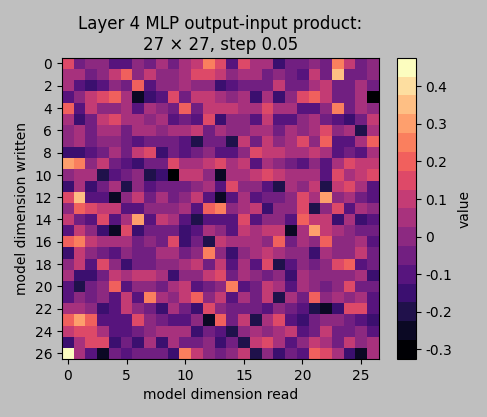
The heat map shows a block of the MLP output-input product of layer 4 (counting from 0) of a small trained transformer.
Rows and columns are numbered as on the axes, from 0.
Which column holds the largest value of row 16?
1
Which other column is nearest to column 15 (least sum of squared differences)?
8
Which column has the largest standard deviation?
0
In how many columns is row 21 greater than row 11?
14
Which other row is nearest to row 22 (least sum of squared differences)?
17
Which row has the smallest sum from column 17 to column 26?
22
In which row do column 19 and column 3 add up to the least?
15
